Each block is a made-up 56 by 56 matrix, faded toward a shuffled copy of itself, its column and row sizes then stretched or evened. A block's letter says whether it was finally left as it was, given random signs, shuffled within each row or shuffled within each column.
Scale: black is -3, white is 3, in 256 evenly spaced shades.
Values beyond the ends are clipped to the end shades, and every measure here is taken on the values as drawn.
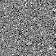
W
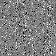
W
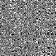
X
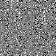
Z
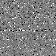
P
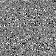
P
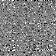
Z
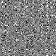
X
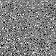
P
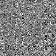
Z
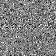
P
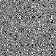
X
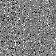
W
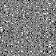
X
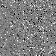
W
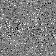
P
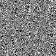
W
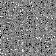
W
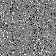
W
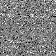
P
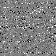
P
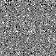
Z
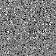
Z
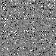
Z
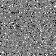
P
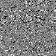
Z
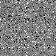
Z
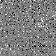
Z
